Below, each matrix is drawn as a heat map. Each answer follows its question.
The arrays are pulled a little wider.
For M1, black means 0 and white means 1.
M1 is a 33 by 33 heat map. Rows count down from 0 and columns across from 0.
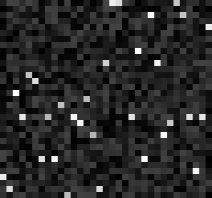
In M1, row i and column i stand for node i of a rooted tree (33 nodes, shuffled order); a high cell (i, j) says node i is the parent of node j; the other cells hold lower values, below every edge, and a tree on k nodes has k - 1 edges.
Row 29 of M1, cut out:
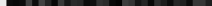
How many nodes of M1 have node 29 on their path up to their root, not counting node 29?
5
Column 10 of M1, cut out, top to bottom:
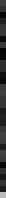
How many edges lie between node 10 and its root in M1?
5
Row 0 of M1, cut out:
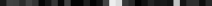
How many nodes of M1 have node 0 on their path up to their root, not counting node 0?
4
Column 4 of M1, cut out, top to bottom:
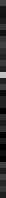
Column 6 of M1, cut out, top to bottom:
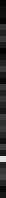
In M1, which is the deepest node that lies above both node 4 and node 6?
20
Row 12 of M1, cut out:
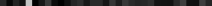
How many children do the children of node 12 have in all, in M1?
1
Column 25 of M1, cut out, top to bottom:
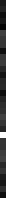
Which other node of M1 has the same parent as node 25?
14
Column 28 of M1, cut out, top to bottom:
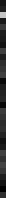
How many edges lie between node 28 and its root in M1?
4
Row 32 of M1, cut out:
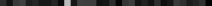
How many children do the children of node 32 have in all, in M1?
2
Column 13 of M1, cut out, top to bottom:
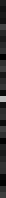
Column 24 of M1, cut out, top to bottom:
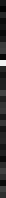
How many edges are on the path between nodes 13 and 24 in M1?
3
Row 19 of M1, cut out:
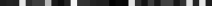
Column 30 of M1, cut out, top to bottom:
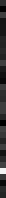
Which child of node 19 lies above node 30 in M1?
31
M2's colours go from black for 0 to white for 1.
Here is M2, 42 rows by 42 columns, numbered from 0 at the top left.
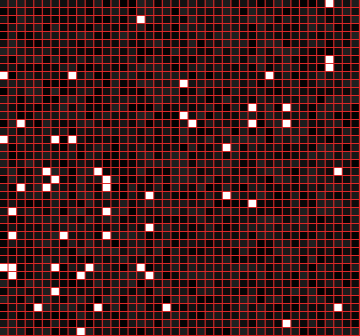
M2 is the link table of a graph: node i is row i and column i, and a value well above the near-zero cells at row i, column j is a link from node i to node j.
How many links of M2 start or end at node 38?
7
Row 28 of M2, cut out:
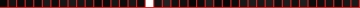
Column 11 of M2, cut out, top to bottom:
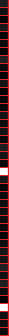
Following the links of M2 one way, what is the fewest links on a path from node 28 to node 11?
4
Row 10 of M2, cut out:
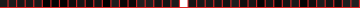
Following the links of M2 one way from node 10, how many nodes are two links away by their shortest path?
3
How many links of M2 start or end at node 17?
6
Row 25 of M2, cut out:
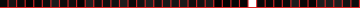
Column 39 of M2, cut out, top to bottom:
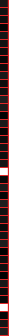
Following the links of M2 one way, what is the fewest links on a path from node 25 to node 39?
4
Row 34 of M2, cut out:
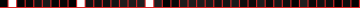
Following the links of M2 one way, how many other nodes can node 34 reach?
12
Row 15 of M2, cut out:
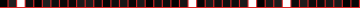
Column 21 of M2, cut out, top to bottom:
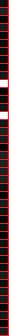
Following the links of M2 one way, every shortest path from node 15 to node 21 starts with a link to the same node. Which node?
node 33
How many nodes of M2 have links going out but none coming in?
12
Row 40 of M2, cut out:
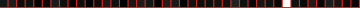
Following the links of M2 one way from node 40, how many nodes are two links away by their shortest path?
5
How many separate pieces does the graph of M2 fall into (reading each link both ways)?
8
